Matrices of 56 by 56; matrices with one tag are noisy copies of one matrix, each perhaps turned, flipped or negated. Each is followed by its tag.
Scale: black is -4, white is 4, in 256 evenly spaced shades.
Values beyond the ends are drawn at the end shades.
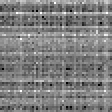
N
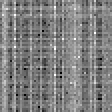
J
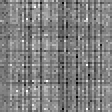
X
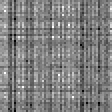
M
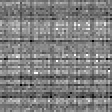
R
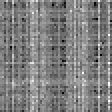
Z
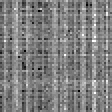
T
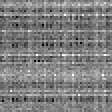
J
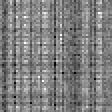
J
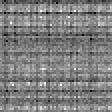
N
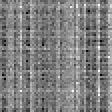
N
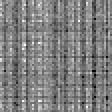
T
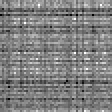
M
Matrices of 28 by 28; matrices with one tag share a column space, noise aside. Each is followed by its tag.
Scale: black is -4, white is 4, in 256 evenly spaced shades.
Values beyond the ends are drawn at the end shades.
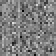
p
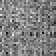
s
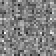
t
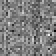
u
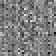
s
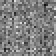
p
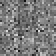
u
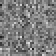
p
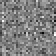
s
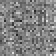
u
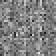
s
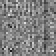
p
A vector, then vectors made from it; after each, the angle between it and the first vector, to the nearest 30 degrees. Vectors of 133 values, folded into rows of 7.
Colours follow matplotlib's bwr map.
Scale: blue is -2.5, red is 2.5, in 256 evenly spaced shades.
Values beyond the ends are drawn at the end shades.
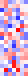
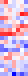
60 degrees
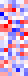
120 degrees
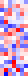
30 degrees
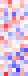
120 degrees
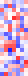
120 degrees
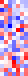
30 degrees
